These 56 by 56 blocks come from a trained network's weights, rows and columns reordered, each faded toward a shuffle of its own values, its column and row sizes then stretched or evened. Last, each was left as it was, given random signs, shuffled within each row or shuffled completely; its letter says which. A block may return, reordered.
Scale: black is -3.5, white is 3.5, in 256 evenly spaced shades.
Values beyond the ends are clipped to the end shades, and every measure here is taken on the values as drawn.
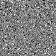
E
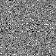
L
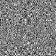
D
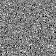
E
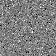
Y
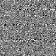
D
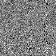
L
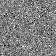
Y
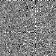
L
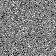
Y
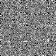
L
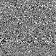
E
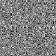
D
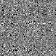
D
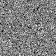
Y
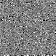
E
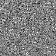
E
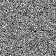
Y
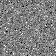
Y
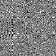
D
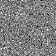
L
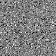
E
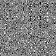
L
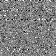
E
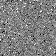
Y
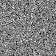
Y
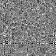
D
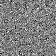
Y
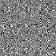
D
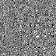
D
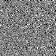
E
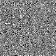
L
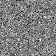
Y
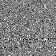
E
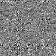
D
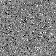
Y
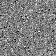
Y
